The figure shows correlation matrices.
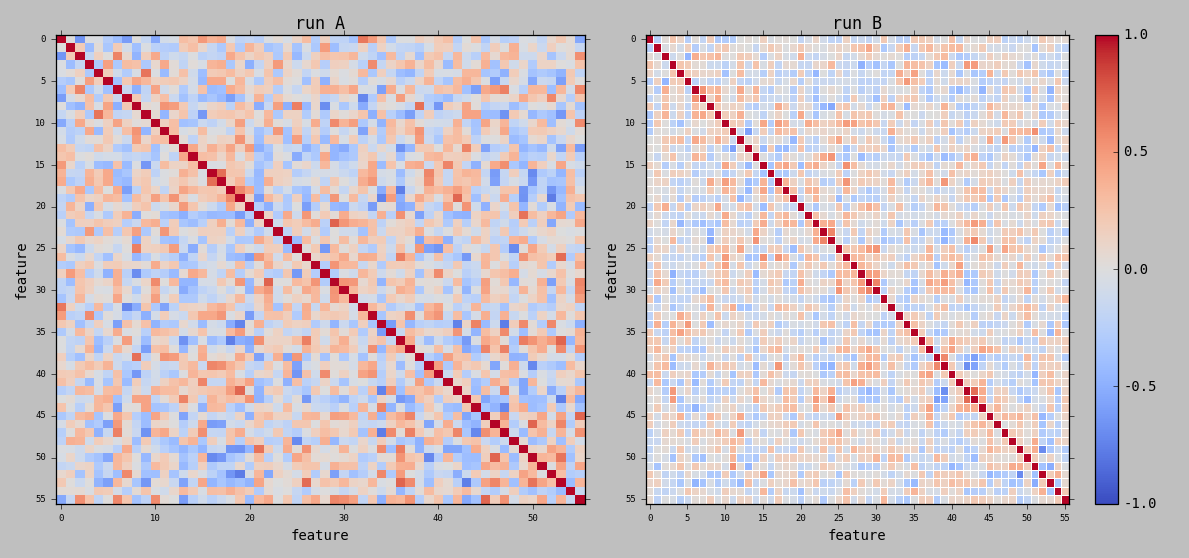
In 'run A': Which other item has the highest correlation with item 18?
19
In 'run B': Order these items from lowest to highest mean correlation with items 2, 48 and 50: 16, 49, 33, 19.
16, 19, 33, 49
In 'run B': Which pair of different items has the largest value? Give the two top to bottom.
42, 43
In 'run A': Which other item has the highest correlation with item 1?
28
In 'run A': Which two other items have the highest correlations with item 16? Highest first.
17, 39
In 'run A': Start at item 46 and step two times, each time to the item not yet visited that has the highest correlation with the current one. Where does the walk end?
53
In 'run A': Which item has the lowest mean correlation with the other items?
34
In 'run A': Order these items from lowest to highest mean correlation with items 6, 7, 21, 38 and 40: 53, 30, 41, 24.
41, 24, 30, 53
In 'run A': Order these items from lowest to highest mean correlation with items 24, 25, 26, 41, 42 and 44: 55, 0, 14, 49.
14, 55, 49, 0
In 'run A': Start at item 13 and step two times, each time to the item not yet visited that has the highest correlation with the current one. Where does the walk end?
20
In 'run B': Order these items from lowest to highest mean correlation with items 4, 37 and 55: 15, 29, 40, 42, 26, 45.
15, 42, 29, 26, 40, 45
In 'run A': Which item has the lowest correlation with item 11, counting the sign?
32
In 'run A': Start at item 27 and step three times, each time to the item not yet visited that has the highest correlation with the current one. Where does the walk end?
30
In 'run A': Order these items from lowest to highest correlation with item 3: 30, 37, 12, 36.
12, 30, 36, 37
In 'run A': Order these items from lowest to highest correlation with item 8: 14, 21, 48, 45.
21, 48, 45, 14
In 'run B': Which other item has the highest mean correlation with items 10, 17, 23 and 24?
22
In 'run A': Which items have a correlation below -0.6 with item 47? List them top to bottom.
9, 34, 44
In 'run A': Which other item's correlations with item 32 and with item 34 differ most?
7
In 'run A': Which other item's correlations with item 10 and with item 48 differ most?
29
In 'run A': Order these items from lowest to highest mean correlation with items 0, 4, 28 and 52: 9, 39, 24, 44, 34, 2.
2, 9, 39, 24, 44, 34
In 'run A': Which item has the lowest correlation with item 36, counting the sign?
18
